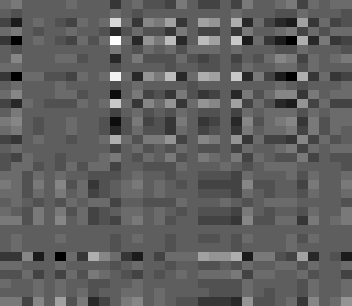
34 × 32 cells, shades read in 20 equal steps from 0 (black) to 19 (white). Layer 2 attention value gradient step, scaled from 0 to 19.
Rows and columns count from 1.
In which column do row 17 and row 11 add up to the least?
11
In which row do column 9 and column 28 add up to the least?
34
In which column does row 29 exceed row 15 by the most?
22
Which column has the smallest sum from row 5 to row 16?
27
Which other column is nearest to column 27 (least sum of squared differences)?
2
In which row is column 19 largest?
5
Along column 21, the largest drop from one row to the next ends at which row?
30
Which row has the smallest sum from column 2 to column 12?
29
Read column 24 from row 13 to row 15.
7 6 7
